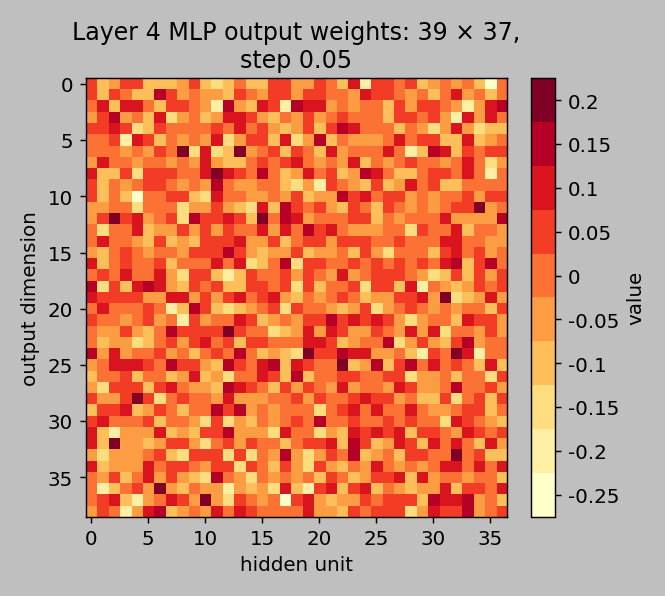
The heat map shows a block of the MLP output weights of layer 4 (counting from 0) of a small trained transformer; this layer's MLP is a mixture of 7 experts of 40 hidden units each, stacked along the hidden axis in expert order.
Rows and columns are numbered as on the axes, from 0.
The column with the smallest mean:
1
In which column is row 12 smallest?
8
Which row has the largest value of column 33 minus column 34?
24
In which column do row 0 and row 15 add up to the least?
35
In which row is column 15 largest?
12
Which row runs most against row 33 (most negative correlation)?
2
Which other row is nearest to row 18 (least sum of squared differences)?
9
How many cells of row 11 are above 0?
10
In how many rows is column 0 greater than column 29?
20
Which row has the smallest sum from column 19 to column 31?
15
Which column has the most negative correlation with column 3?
33
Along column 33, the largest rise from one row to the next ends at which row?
3
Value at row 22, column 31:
-0.15
